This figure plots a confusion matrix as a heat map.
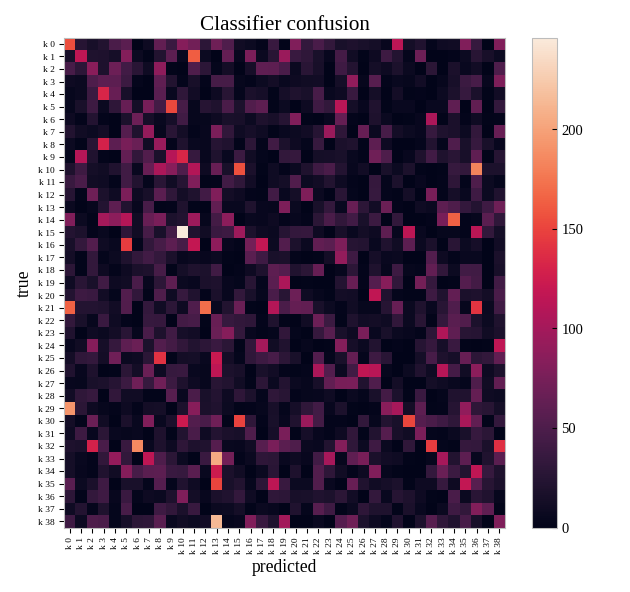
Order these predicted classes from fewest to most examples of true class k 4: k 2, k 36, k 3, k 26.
k 26, k 36, k 2, k 3
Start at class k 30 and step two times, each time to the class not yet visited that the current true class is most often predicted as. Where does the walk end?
k 10
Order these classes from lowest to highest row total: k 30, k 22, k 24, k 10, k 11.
k 11, k 22, k 24, k 10, k 30
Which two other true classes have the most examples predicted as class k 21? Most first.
k 30, k 12
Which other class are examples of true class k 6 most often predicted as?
k 32
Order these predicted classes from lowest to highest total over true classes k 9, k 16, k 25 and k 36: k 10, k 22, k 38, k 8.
k 38, k 22, k 8, k 10
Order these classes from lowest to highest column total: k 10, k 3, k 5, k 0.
k 3, k 0, k 10, k 5
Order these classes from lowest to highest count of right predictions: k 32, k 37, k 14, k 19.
k 37, k 14, k 19, k 32
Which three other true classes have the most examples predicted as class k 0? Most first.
k 29, k 21, k 14
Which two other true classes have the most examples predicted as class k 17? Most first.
k 16, k 24
